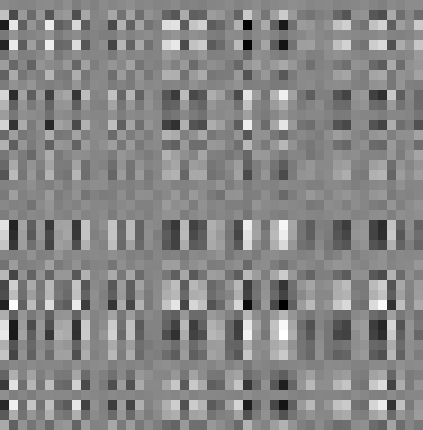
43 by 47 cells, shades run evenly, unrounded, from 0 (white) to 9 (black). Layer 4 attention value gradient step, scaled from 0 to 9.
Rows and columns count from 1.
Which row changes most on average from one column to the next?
31
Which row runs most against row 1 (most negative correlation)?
9
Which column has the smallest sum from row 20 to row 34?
32
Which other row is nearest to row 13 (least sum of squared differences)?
25
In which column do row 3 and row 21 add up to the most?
28
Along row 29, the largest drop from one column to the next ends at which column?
2
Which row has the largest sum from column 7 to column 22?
13
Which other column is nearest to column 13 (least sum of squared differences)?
10
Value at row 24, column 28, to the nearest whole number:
1
